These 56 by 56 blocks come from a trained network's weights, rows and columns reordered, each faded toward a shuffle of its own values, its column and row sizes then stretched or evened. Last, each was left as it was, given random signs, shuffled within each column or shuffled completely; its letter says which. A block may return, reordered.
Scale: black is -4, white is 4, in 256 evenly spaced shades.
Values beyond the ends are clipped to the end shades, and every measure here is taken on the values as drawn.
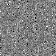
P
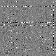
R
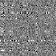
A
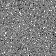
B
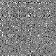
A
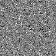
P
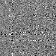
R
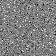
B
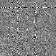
R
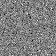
B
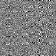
A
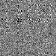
R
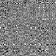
A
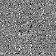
R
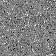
B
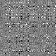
A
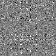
R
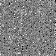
P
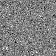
B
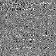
R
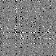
A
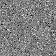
B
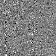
P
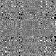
A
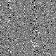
P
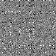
R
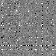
R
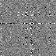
R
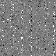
P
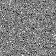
B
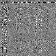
R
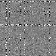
R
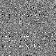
R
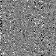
P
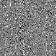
P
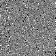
P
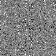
P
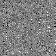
P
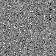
P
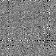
R
